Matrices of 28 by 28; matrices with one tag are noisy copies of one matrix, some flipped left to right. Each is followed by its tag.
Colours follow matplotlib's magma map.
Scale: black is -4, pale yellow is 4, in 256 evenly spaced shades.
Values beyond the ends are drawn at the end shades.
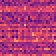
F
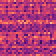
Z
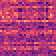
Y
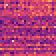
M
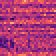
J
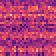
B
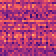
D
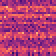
B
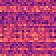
F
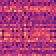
F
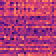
M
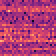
F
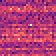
F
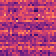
Y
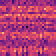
B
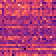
M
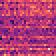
M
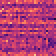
J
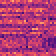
J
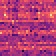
Y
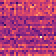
M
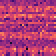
B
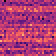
F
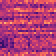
J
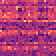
Y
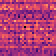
D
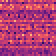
D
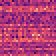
F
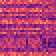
J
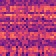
B
